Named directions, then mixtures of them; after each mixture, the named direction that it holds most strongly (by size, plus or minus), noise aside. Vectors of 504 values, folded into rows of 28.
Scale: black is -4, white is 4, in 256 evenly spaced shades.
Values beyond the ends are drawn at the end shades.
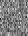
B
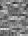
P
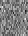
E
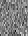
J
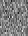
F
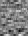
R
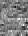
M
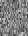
B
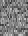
F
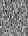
F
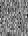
B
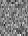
J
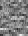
P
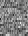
B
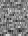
R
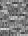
P
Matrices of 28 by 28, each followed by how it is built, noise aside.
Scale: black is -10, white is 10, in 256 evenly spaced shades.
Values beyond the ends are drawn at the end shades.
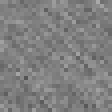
Toeplitz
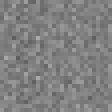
repeating rows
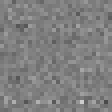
uneven rows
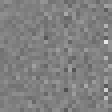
uneven columns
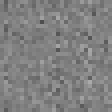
uneven columns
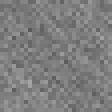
Toeplitz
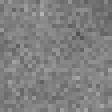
smooth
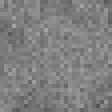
smooth
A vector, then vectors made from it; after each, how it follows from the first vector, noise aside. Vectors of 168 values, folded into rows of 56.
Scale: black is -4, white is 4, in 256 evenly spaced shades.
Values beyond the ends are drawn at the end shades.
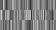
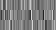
negated, partly zeroed.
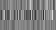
negated, partly zeroed.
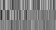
negated, partly zeroed.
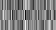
reversed, negated.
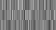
reversed, shrunk.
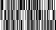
wrapped around, negated, scaled up.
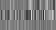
negated, partly zeroed.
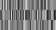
reversed, negated.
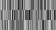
reversed, negated.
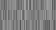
wrapped around, negated, shrunk.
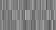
reversed, shrunk.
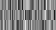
reversed, negated.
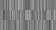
reversed, shrunk.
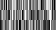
wrapped around, negated, scaled up.
